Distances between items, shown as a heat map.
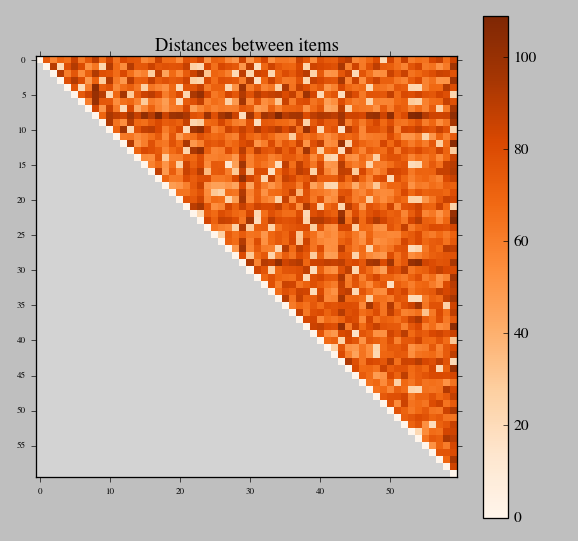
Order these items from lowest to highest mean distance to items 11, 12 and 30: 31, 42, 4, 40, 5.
42, 4, 31, 40, 5
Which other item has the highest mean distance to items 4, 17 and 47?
8
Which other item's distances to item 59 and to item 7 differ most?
12
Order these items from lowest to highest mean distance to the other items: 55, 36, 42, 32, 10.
42, 55, 32, 36, 10
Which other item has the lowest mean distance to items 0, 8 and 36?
49
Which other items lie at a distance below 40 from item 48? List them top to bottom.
14, 18, 41, 42
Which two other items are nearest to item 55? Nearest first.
11, 36
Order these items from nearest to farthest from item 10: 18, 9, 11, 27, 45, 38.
18, 11, 45, 27, 9, 38
